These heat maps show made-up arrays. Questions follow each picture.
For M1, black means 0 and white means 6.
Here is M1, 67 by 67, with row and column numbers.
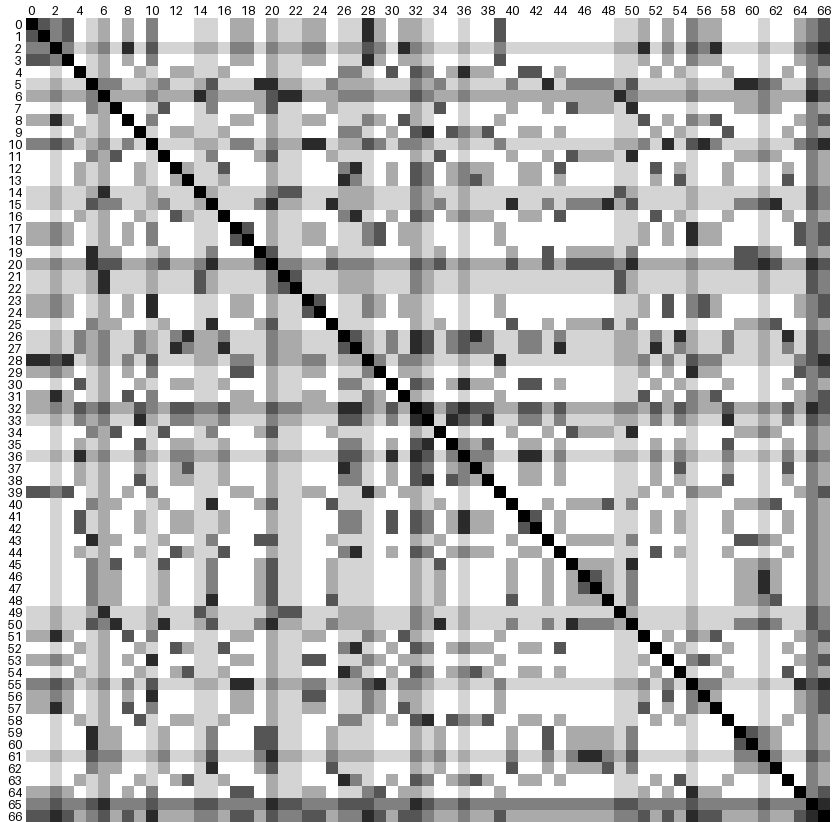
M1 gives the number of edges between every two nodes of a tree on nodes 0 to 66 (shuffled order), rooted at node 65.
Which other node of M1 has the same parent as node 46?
47
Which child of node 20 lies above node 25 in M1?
15
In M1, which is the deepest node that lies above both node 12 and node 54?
32
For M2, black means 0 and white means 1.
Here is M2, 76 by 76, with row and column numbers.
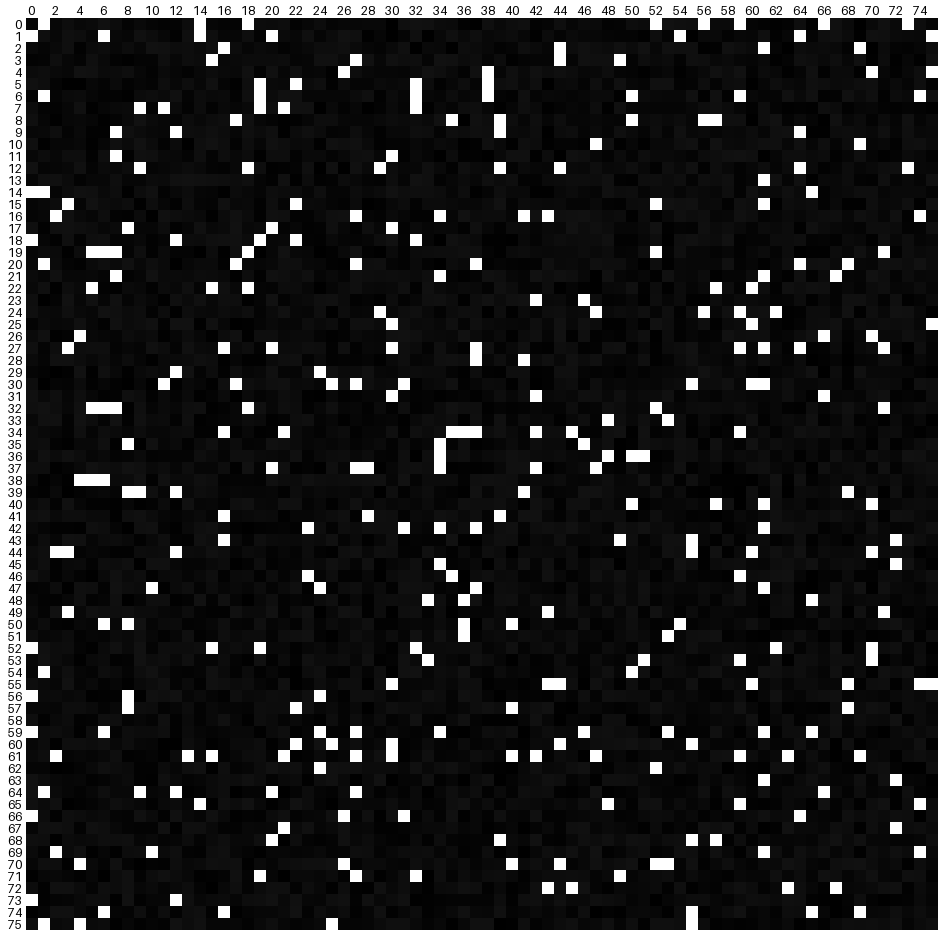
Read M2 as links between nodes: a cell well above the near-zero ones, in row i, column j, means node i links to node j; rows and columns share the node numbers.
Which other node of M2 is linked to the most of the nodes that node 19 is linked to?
node 32
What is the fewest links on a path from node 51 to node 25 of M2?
5
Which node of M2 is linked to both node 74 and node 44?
node 55
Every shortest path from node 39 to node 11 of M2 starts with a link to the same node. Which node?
node 9
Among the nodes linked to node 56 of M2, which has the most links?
node 0
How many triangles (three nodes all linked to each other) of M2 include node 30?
3
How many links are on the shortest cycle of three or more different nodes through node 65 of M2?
4
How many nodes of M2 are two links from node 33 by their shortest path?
5
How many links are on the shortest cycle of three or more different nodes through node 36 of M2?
5
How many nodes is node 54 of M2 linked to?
2
